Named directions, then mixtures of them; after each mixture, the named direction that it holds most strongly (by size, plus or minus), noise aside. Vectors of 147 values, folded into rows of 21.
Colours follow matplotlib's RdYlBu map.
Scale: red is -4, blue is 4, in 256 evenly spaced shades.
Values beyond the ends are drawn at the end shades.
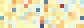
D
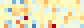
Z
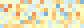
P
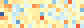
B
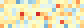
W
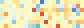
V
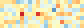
W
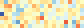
B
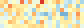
P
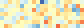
V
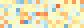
P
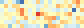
W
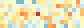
W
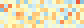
P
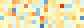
D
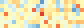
V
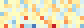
Z
